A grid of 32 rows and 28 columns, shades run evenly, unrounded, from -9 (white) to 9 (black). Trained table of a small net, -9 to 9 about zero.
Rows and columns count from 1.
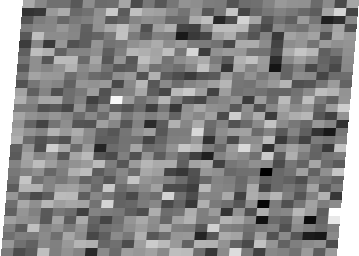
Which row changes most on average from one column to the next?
19
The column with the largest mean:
22
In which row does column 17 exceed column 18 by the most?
29
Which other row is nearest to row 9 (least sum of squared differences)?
8
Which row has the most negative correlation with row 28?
16
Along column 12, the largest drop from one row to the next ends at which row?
17
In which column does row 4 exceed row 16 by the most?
14
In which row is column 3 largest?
6
